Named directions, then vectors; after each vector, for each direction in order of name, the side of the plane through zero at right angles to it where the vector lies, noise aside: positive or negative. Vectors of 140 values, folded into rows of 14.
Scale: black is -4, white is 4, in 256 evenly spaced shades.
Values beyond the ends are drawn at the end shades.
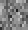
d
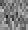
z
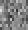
positive, positive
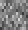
positive, negative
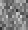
positive, negative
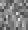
positive, negative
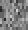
negative, negative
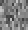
positive, positive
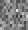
negative, positive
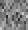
negative, positive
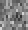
negative, positive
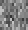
positive, positive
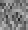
negative, positive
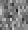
positive, positive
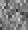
positive, negative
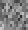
negative, positive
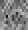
negative, positive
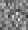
positive, negative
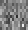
positive, positive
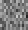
positive, negative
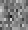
positive, positive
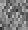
positive, negative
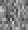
positive, positive
